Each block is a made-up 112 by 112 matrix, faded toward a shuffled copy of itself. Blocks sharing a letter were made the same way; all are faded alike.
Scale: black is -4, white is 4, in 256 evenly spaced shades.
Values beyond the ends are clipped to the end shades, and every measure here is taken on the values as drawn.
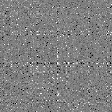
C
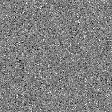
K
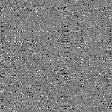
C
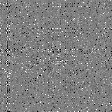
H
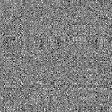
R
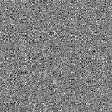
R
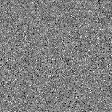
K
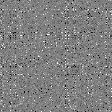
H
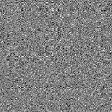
R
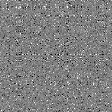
C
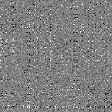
C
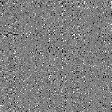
H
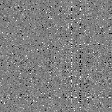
H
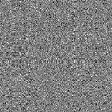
R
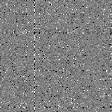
H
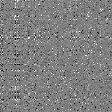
H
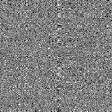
R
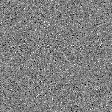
K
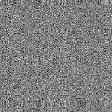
R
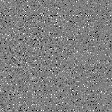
C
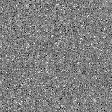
K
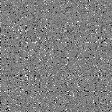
H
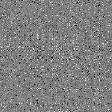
C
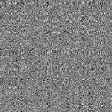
R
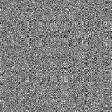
R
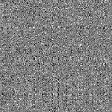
R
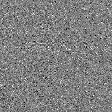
K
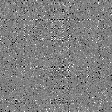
C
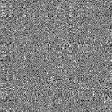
R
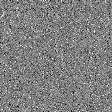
K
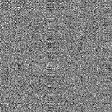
R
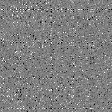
C
